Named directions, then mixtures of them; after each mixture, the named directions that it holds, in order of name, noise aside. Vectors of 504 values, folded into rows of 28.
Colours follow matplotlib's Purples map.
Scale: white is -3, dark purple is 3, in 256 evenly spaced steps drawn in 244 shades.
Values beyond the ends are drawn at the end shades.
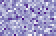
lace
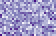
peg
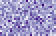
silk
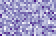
peg.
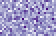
lace, silk.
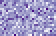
lace, silk.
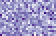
lace, peg.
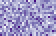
peg, silk.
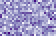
peg.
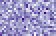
lace, peg.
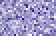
lace.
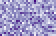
peg, silk.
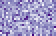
peg, silk.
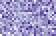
peg.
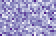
lace, peg.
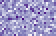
lace.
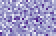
lace, silk.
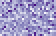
lace, peg.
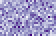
lace, silk.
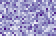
lace, peg.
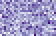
peg.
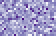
lace.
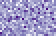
lace, silk.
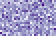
peg, silk.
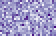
peg, silk.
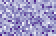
peg, silk.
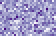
lace, peg.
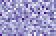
lace, peg.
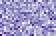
peg.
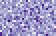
lace, silk.
